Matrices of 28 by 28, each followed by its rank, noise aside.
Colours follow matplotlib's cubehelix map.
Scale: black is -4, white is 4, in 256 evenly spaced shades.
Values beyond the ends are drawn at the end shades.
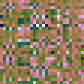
three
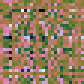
four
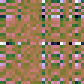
one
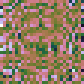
four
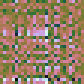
two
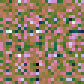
four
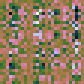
three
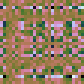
two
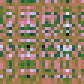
two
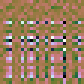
one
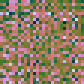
four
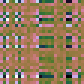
one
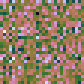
four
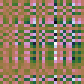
one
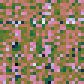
four
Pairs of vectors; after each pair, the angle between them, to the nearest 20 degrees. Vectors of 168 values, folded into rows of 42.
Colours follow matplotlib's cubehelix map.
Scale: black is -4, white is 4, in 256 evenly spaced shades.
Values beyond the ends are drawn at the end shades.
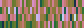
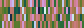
100 degrees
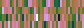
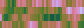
100 degrees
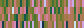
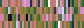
100 degrees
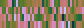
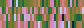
20 degrees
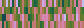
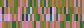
100 degrees
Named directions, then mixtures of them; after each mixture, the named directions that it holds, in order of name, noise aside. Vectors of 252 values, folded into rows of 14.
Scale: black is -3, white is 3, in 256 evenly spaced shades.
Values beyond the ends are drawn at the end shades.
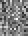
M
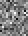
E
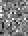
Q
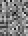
E, M.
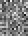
E, M.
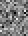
E.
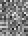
E, M.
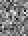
E.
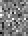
Q.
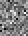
E.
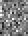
Q.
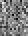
M.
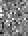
Q.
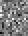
Q.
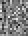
M, Q.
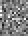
M, Q.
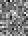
E, M.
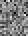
E, M.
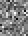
E.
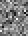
E.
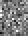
Q.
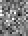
E, Q.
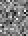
E.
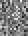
M.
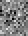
E, Q.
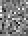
M, Q.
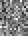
M.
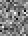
E.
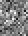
E, Q.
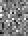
Q.
